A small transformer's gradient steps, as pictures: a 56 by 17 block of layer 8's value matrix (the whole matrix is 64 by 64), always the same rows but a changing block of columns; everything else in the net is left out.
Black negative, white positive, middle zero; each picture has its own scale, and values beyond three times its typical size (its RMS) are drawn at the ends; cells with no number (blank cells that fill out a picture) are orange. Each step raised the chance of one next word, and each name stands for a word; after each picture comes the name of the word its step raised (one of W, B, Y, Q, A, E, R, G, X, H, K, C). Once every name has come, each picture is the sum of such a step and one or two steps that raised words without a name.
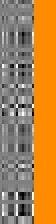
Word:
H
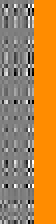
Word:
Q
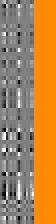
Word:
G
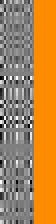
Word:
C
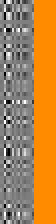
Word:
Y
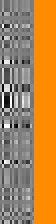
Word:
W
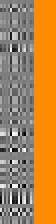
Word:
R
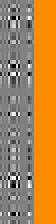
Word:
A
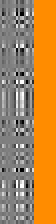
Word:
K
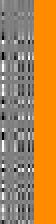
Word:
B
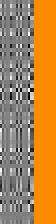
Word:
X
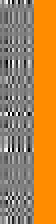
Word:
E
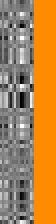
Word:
W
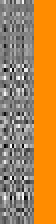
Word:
C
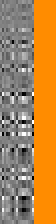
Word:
B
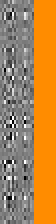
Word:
C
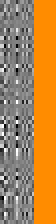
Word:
Y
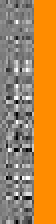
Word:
E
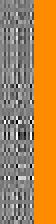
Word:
H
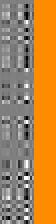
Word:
G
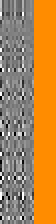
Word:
G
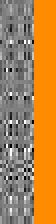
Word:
B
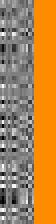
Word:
R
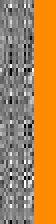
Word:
Q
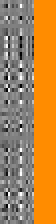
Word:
X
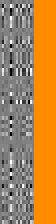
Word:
Q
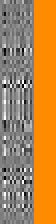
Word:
K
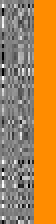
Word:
Q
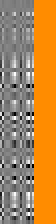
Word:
H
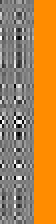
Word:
H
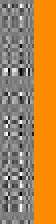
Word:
Q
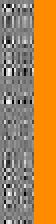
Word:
Q
